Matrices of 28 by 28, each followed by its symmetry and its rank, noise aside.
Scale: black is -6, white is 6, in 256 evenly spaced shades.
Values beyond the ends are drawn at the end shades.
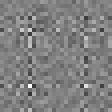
no symmetry, rank two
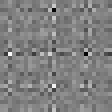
antisymmetric, rank two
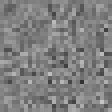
symmetric, rank three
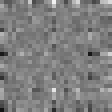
antisymmetric, rank two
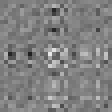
symmetric, rank two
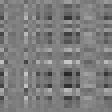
no symmetry, rank one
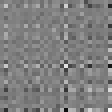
symmetric, rank one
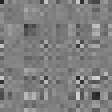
symmetric, rank two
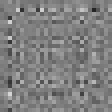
antisymmetric, rank two
